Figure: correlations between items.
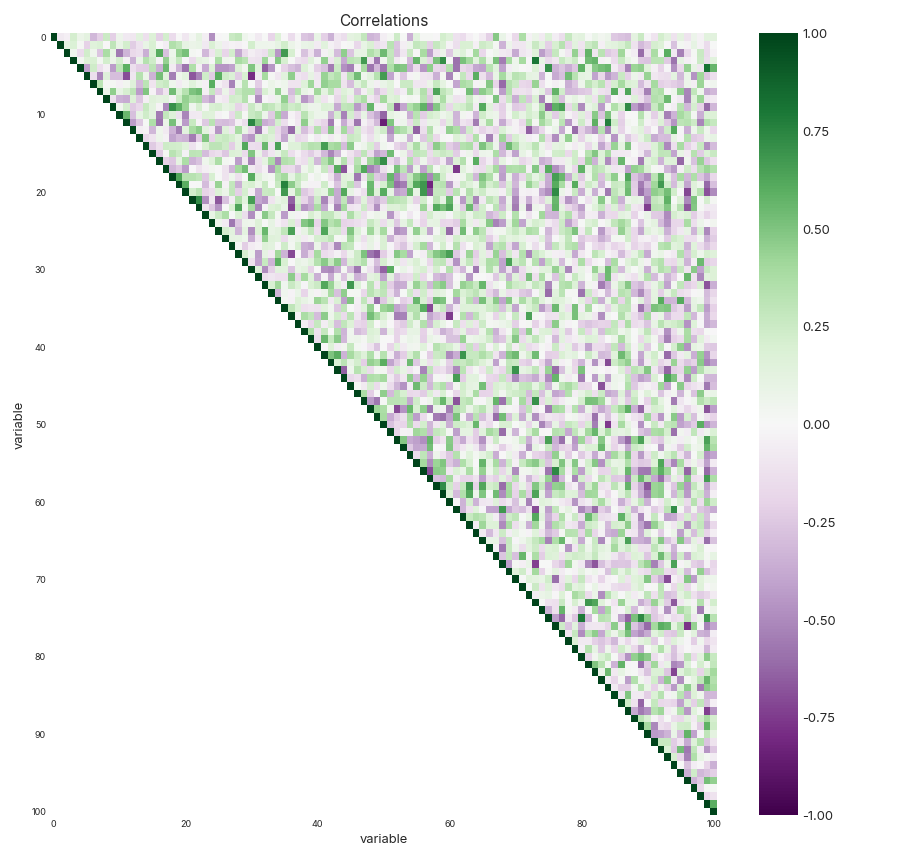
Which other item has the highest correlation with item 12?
94
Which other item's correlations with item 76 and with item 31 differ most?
96
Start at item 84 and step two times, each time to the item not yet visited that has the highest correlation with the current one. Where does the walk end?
30
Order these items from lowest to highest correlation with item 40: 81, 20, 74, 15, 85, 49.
81, 49, 15, 74, 20, 85
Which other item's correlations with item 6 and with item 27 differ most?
24
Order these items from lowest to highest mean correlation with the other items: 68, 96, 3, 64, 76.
68, 96, 64, 76, 3
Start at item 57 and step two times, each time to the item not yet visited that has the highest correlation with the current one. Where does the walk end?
4
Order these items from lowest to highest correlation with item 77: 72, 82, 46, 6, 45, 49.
46, 49, 6, 72, 45, 82
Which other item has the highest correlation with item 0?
67
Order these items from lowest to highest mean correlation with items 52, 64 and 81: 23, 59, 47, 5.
23, 59, 5, 47
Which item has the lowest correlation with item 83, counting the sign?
45
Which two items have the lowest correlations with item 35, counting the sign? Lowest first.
57, 89
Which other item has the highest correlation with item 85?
7
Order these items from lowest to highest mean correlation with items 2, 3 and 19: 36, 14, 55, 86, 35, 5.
14, 5, 36, 86, 55, 35
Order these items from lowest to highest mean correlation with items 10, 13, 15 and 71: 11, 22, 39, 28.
39, 22, 11, 28
